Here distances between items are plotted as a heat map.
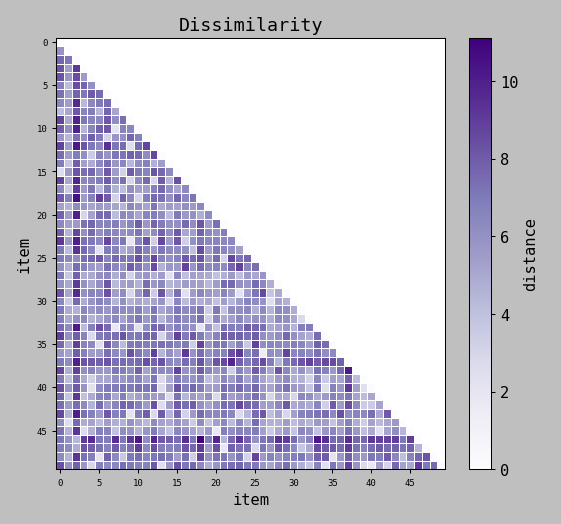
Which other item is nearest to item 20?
45
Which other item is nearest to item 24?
5
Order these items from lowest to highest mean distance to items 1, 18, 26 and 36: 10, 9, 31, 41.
41, 10, 31, 9
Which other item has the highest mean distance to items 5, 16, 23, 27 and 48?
2
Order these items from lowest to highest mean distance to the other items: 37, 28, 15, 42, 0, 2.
28, 42, 15, 0, 37, 2
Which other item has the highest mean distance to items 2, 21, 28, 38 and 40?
37
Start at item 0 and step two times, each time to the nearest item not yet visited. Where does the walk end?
8
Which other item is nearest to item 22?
38
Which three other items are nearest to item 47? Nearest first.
21, 25, 31
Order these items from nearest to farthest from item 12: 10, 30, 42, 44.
30, 44, 10, 42
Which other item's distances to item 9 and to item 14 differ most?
23
